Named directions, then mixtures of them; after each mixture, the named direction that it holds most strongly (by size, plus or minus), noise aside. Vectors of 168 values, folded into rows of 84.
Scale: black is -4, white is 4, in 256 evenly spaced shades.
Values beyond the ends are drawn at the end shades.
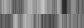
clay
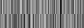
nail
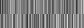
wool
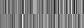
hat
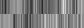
clay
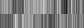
clay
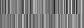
hat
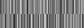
nail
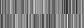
wool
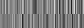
hat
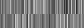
wool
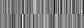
hat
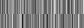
hat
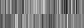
clay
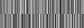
nail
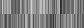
nail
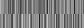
wool
